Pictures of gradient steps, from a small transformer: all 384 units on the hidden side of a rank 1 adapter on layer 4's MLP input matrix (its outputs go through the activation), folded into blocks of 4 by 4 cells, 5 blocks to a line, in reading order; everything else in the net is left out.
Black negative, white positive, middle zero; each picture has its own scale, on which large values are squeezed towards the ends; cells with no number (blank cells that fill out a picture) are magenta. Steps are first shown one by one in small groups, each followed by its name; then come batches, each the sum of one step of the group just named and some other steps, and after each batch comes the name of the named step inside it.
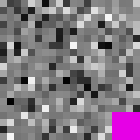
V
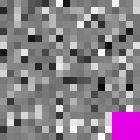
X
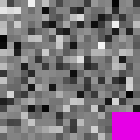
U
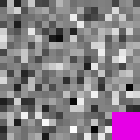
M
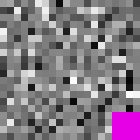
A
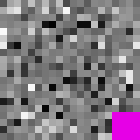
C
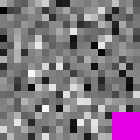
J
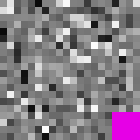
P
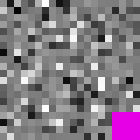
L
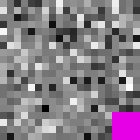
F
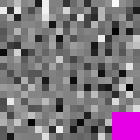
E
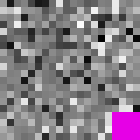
X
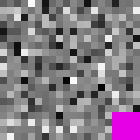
V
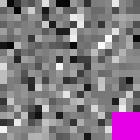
L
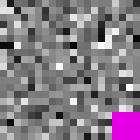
L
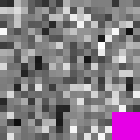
M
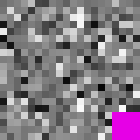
M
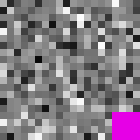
F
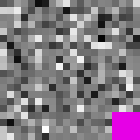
P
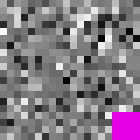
A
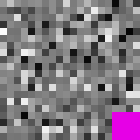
A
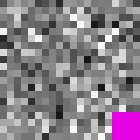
M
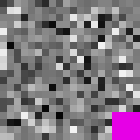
C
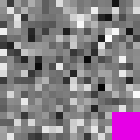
X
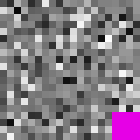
L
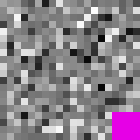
X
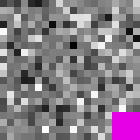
P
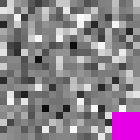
P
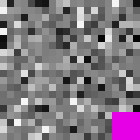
F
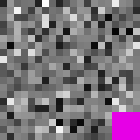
E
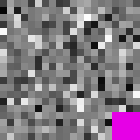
J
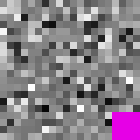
C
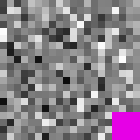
M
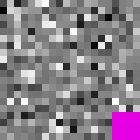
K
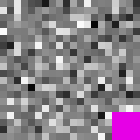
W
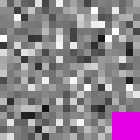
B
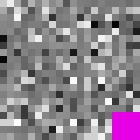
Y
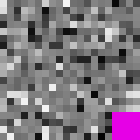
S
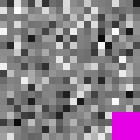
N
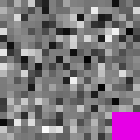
S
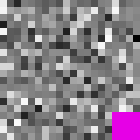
S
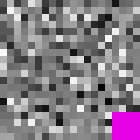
K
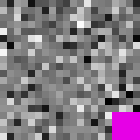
W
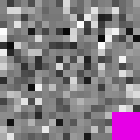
S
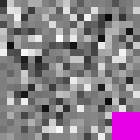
K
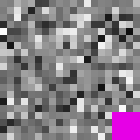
W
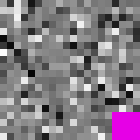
Y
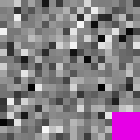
W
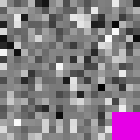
Y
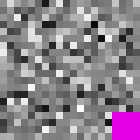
B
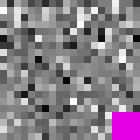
N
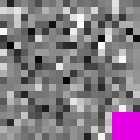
N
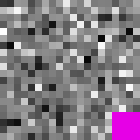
N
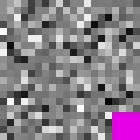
W
